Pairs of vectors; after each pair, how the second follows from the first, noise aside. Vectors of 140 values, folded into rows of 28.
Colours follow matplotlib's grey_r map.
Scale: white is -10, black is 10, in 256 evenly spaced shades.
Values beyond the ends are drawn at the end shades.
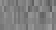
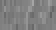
negated, partly zeroed.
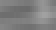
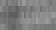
reversed, negated.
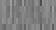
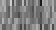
scaled up.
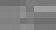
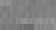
negated, partly zeroed.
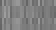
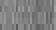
reversed, negated.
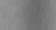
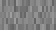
shuffled.
